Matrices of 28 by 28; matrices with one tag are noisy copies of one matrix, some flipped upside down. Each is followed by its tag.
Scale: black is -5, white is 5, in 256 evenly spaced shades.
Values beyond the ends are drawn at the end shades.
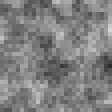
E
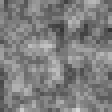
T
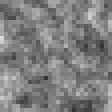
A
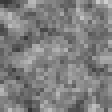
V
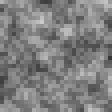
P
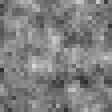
T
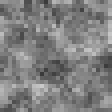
E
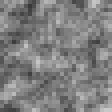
V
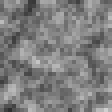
V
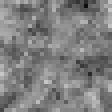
A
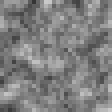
V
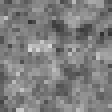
T
